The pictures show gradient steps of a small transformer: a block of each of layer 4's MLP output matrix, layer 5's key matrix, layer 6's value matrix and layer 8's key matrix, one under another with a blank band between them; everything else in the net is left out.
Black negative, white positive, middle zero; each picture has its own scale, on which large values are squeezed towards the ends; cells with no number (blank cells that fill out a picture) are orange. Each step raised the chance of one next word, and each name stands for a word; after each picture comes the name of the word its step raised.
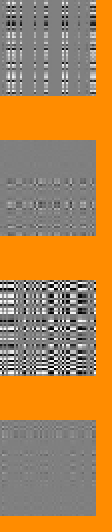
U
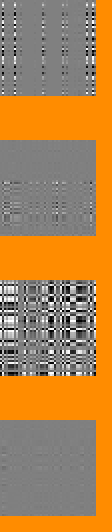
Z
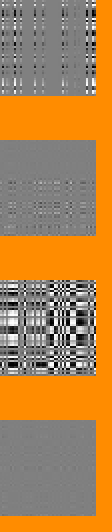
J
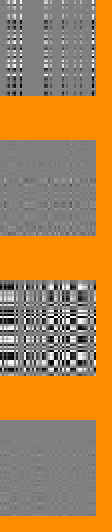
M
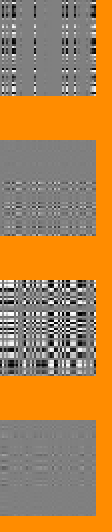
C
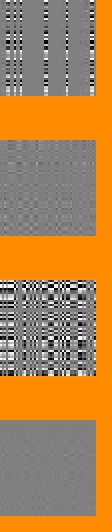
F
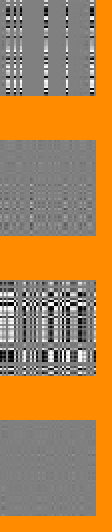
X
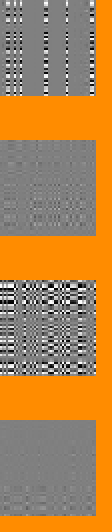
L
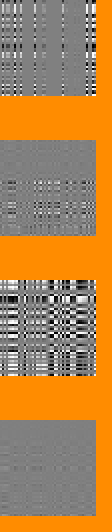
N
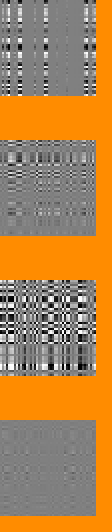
N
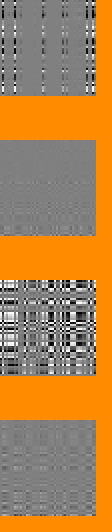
C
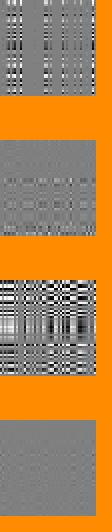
L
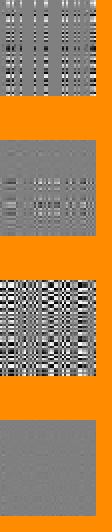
L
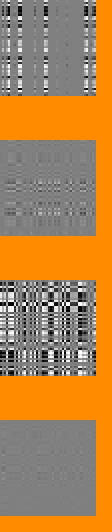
X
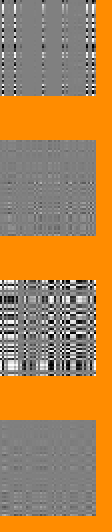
N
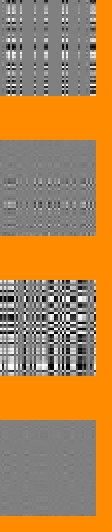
N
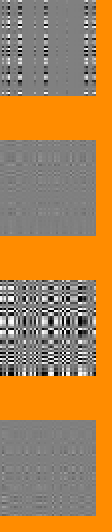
Z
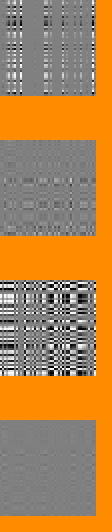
U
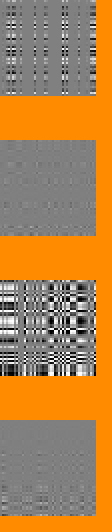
Z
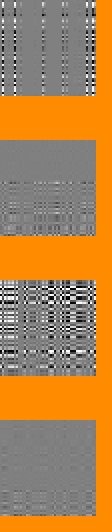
L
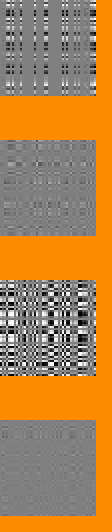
J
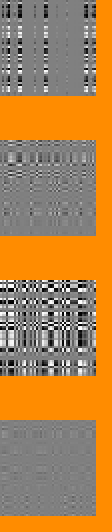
C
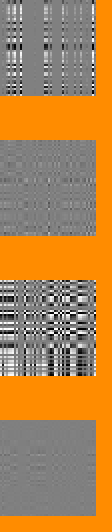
N
